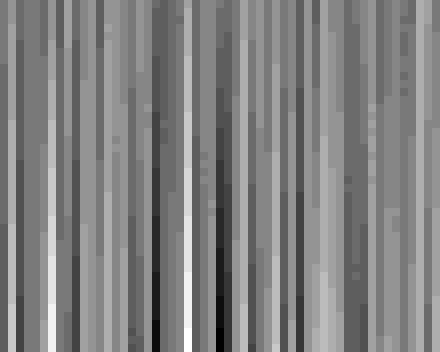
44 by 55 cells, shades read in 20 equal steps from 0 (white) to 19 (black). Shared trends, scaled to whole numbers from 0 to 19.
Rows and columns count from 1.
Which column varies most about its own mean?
28
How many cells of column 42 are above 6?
36
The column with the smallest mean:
24
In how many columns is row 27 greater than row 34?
14
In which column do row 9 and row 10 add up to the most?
20
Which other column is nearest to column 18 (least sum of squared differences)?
54
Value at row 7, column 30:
10
